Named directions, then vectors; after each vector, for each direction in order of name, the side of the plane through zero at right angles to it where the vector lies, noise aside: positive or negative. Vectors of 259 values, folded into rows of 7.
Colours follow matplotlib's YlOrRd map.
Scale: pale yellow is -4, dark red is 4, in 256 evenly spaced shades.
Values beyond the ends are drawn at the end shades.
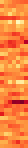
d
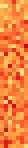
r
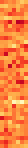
negative, positive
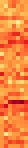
positive, positive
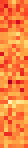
negative, negative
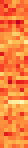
negative, negative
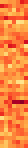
positive, negative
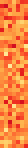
positive, negative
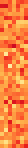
positive, negative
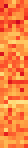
negative, negative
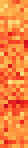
positive, positive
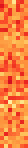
negative, negative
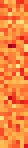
positive, negative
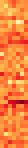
positive, positive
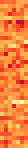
negative, positive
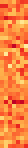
positive, negative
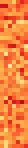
positive, negative
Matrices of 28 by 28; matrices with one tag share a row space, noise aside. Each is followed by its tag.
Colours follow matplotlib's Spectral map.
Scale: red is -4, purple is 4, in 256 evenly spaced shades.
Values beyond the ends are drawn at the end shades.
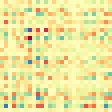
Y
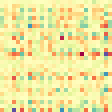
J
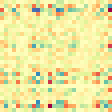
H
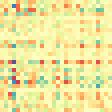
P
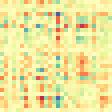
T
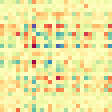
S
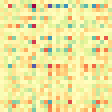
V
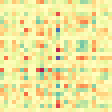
T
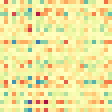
Y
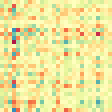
P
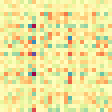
V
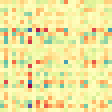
Y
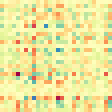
S
